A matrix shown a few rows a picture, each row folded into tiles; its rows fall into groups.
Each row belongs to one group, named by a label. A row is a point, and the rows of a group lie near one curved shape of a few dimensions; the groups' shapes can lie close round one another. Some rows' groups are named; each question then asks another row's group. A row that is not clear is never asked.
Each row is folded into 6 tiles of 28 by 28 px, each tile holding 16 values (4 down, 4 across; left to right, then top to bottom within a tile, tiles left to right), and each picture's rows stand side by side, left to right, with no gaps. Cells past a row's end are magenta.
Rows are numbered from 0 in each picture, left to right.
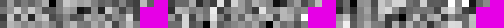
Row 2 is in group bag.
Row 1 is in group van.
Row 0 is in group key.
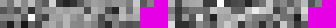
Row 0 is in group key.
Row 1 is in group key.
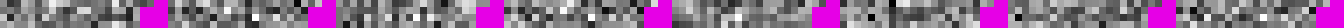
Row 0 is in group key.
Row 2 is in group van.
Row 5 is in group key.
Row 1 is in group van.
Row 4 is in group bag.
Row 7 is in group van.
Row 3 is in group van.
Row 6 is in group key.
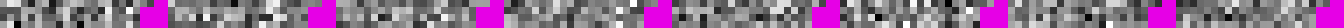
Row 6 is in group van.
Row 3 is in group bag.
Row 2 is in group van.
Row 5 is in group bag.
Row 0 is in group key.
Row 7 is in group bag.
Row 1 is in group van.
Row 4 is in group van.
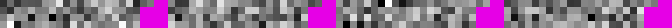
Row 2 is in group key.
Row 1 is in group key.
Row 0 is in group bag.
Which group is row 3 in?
van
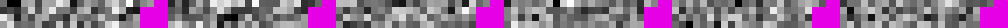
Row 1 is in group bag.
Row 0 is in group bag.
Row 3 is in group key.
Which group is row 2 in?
key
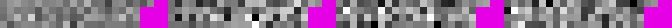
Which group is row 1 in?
van
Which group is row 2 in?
van
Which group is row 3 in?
van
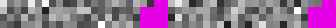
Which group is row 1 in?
key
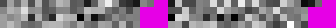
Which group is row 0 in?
van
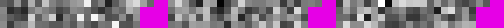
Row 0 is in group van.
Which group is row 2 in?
key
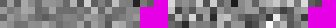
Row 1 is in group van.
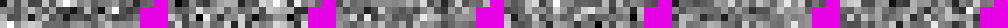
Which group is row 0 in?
key
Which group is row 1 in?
bag
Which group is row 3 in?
key
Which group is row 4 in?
bag
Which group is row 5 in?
key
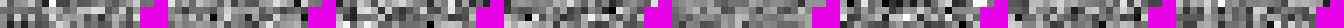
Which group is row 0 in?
key
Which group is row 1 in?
van
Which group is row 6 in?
key
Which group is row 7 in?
van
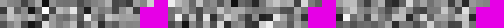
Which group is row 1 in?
van
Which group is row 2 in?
key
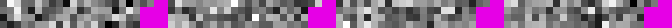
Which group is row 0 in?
bag
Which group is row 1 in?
van
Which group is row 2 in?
key
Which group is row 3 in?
van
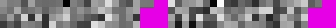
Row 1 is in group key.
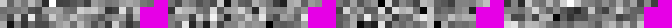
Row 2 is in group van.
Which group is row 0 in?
key
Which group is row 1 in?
van
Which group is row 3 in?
key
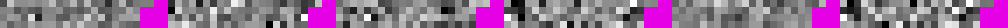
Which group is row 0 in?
bag
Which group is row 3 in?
bag
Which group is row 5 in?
bag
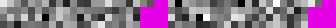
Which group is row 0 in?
van
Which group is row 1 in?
bag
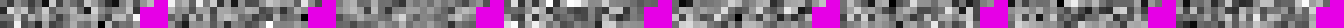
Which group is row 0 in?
van
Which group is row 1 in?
van
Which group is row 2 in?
bag
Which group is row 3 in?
key
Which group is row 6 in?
key
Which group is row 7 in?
van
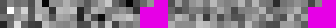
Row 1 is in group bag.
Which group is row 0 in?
van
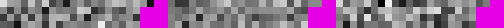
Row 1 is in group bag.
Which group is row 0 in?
van
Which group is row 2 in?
key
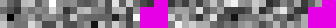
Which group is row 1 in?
key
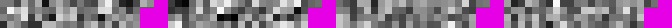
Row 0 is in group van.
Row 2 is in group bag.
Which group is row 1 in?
bag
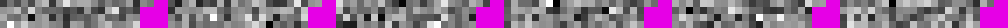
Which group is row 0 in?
key
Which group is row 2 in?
van
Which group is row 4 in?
van
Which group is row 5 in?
key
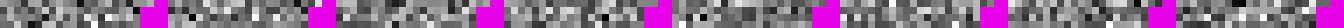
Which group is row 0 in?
van
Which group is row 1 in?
van
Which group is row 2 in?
key
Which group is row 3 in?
van
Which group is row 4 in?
key
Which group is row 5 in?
key
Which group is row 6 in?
van
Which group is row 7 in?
key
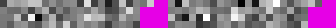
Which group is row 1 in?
bag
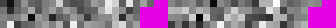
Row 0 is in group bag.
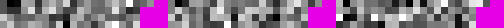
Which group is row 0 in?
bag
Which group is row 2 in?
bag
